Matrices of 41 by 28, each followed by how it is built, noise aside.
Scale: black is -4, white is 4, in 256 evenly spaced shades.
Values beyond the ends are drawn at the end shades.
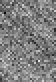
Toeplitz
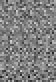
repeating columns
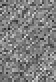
Hankel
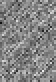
Hankel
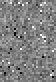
sparse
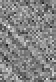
Toeplitz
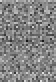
repeating columns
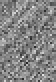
Hankel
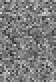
repeating columns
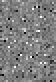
sparse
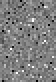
sparse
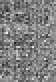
blocks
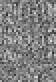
blocks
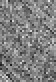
Toeplitz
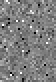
sparse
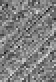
Hankel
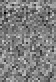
repeating columns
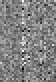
uneven columns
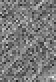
Hankel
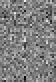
uneven columns
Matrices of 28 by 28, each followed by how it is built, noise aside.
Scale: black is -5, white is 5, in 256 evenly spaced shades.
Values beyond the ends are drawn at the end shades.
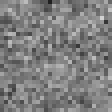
smooth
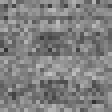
blocks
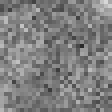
smooth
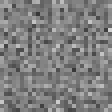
repeating columns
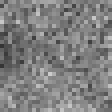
smooth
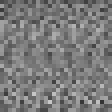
repeating columns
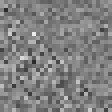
lower triangular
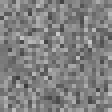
noise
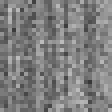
blocks
